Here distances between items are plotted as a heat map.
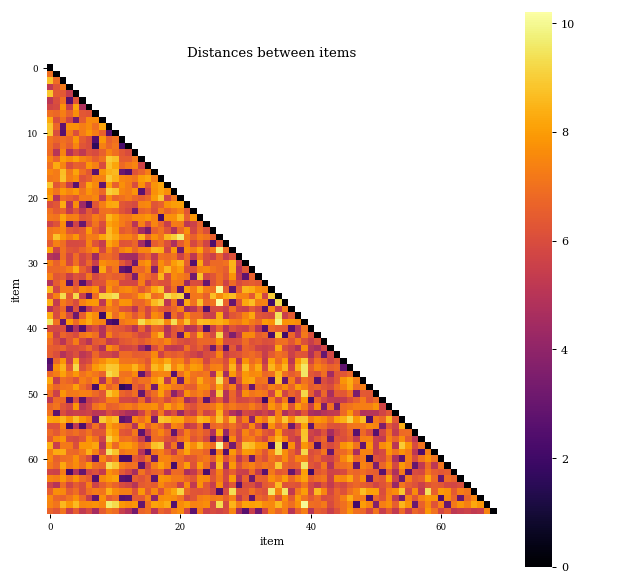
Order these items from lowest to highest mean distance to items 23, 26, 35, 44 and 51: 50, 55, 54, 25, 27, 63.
55, 27, 25, 63, 50, 54
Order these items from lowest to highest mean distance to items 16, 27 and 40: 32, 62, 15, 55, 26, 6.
62, 15, 55, 32, 6, 26
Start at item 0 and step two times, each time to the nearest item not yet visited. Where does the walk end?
46
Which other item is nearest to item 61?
19
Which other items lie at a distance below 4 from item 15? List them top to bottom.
25, 27, 43, 57, 59
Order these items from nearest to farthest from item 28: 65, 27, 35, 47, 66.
27, 66, 47, 35, 65
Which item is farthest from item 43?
35
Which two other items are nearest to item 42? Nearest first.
44, 52
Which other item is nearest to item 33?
51
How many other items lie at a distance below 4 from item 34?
6
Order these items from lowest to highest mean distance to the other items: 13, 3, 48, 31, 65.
3, 13, 31, 48, 65
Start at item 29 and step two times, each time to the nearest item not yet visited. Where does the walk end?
53
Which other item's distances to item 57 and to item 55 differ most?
59
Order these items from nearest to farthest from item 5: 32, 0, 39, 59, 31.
0, 32, 31, 59, 39
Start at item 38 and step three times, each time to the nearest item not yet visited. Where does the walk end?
4
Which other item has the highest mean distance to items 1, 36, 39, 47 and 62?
26
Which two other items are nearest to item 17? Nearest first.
23, 44
